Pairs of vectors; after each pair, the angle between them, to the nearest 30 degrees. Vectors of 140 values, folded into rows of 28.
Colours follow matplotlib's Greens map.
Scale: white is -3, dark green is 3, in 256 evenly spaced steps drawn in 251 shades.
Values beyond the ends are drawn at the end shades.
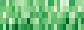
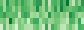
150 degrees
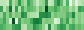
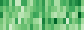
120 degrees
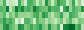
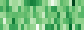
90 degrees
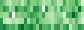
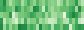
30 degrees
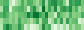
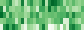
60 degrees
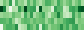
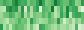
120 degrees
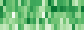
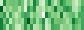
60 degrees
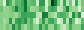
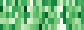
60 degrees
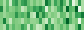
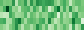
90 degrees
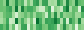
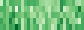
120 degrees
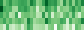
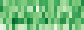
60 degrees
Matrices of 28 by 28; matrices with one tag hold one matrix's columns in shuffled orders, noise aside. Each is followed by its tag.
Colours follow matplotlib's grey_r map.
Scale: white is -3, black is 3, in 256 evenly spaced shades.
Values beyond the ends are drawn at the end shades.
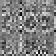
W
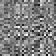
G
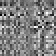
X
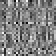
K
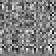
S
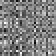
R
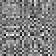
G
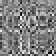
W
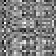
R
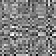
G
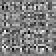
S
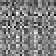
X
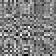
G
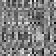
K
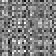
R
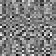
G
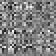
S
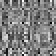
K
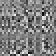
W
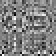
W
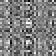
R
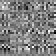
S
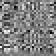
S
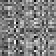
R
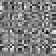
S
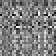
X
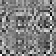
W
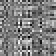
R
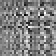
X
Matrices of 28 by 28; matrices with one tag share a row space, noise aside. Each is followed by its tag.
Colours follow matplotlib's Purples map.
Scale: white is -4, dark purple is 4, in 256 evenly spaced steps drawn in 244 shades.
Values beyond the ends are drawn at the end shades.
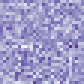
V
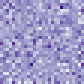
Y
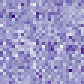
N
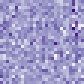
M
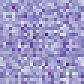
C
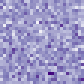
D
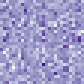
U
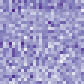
C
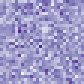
V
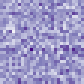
C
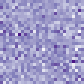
M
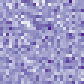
N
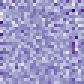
M
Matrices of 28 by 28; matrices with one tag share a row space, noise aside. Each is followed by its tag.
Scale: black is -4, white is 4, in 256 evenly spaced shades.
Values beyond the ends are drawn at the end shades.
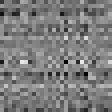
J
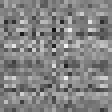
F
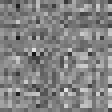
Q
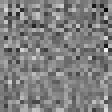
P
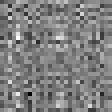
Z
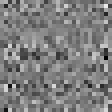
P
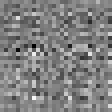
Q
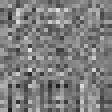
Z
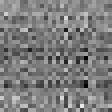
J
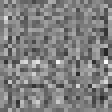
P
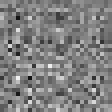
Z
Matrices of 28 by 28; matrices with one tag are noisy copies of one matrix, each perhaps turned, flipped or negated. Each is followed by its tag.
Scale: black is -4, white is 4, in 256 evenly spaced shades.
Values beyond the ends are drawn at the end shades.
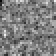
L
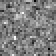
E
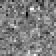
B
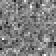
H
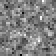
E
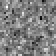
E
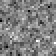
E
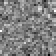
H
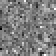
H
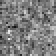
B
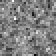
E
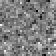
H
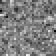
H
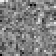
L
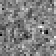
B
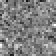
H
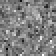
E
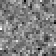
H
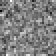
H
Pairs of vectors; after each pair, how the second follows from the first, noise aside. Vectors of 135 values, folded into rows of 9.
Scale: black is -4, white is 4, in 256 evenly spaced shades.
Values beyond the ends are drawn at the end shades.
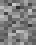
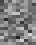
reversed.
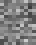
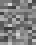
reversed.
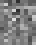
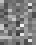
reversed.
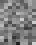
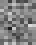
shuffled.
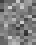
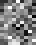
scaled up.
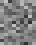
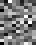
negated, scaled up.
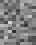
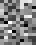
scaled up.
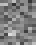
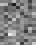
copied.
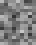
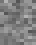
wrapped around, shrunk.
